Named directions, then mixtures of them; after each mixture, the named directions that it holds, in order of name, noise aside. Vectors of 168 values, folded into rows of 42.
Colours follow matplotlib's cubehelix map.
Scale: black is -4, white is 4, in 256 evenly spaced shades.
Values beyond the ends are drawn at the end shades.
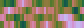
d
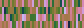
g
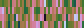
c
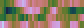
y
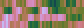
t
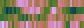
y.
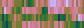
d, g, t.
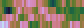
t, y.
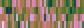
c, t, y.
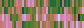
d, g, t.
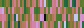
c.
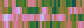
t, y.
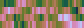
d.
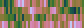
c, d, y.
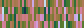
c, g.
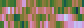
d.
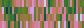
c, g, y.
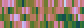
d, g.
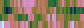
t, y.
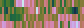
d, g, y.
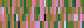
c.
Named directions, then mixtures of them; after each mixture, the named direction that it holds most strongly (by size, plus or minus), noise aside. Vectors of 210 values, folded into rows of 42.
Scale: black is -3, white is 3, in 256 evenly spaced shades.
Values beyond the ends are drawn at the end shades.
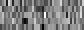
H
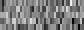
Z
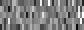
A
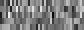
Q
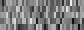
Z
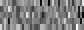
A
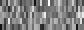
A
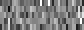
A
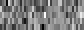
H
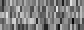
Z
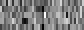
H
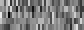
Q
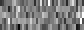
A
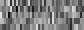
Q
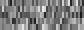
Z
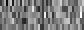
H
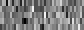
H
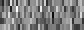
Q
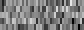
Z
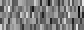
A
